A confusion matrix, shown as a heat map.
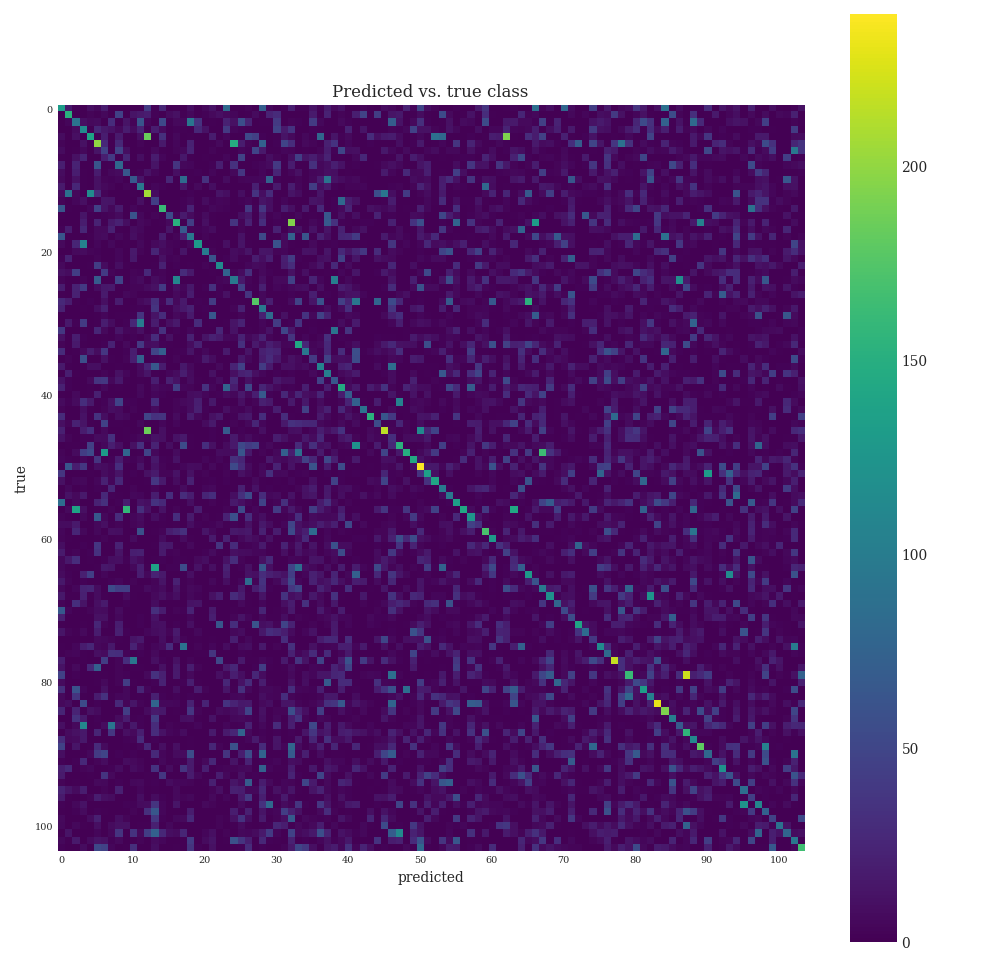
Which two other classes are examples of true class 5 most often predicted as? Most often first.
24, 78
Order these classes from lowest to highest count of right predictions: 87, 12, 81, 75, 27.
75, 81, 87, 27, 12
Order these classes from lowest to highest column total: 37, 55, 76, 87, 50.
87, 55, 37, 50, 76
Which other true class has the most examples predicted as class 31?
48
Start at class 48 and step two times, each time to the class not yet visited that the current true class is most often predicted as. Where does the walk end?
79
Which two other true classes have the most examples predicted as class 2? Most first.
56, 81
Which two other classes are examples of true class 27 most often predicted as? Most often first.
65, 41
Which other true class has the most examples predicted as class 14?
34
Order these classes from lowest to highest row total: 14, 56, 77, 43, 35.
35, 14, 43, 77, 56
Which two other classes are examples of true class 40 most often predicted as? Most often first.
28, 67
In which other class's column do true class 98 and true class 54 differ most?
94
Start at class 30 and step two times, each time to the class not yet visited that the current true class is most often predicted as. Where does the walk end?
59
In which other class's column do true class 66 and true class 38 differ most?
26
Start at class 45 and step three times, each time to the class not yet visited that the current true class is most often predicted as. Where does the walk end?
62
